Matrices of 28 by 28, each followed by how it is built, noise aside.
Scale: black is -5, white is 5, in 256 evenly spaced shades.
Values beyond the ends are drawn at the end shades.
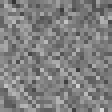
Toeplitz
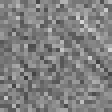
Toeplitz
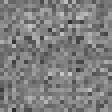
blocks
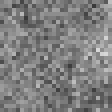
smooth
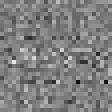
uneven rows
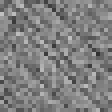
Toeplitz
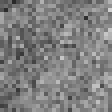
smooth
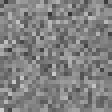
noise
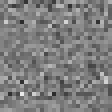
uneven rows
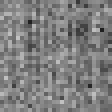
blocks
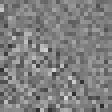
lower triangular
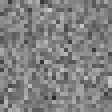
noise
